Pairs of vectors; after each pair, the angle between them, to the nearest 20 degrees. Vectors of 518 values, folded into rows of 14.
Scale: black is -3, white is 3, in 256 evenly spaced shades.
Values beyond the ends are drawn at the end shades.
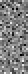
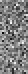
60 degrees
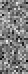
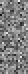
100 degrees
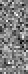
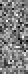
20 degrees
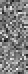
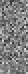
60 degrees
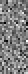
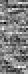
60 degrees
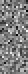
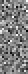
160 degrees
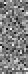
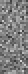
120 degrees
